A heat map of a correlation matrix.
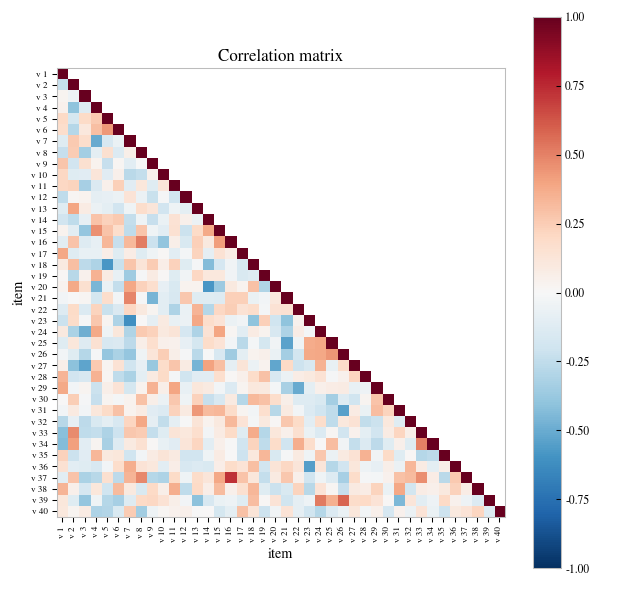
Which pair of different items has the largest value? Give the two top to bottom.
v 16, v 37
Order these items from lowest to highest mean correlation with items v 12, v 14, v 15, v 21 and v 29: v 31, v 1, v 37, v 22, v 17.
v 22, v 1, v 17, v 37, v 31
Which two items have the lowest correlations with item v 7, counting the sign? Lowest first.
v 23, v 4
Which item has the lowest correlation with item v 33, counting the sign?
v 1
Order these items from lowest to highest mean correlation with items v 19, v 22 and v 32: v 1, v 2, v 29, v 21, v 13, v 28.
v 29, v 1, v 2, v 28, v 21, v 13
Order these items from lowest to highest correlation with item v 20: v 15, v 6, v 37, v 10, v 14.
v 14, v 15, v 6, v 10, v 37
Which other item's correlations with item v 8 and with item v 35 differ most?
v 37
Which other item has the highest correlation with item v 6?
v 5
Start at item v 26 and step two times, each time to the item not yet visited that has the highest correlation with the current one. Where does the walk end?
v 24
